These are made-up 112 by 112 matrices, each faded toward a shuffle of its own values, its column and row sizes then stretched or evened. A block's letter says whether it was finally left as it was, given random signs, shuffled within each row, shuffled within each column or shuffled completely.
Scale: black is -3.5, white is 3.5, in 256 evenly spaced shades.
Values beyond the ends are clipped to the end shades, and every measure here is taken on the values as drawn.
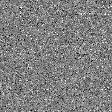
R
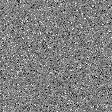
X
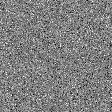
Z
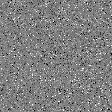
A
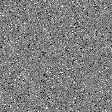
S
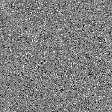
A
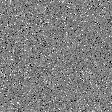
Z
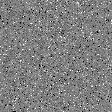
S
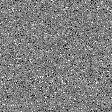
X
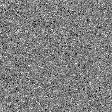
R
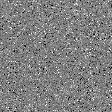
R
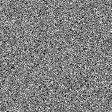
X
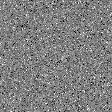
S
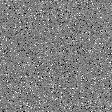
X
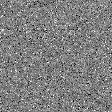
X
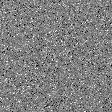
Z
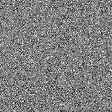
A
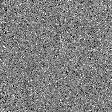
S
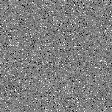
A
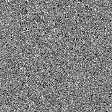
S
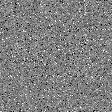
X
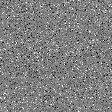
X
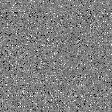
A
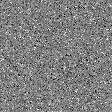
Z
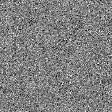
R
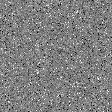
S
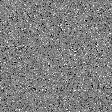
X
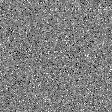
X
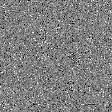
R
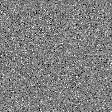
X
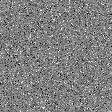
Z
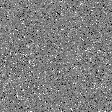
Z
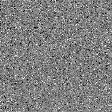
A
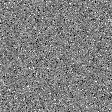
Z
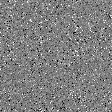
R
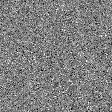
Z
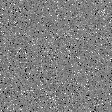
S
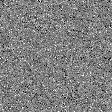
X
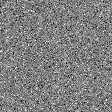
Z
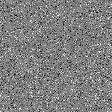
A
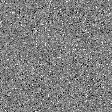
R
